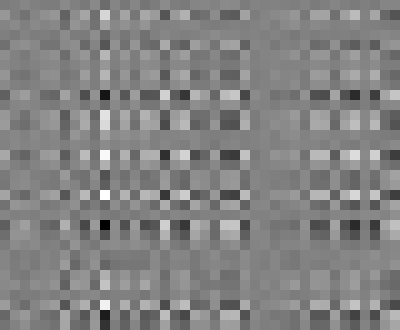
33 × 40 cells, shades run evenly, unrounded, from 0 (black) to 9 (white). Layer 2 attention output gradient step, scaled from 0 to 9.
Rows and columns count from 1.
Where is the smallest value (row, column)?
23, 11
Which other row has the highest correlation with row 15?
25
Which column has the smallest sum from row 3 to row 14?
7
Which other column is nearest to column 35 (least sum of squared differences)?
16
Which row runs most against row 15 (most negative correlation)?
30
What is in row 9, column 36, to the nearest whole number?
5
